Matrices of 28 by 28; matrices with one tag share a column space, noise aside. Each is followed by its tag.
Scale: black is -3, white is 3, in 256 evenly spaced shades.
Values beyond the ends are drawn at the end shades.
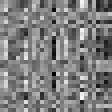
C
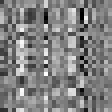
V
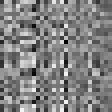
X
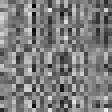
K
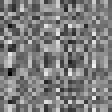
X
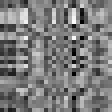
V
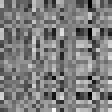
C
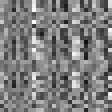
C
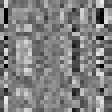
V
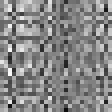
X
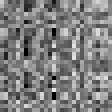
C
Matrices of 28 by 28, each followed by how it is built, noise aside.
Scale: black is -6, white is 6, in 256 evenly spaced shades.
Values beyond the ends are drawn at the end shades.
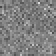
Toeplitz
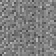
repeating rows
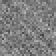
Toeplitz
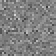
uneven rows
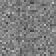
repeating rows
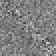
banded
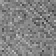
Toeplitz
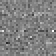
uneven rows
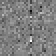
uneven columns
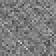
Toeplitz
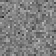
noise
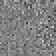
upper triangular
